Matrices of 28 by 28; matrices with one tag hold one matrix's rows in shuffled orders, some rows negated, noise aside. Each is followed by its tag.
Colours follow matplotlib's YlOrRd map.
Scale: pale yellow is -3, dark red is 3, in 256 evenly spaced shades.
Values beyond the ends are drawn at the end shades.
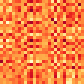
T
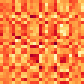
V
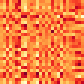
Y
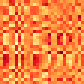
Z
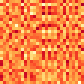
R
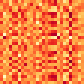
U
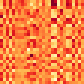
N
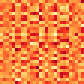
V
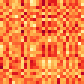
R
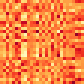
Y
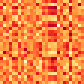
U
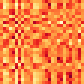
Z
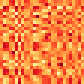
Z
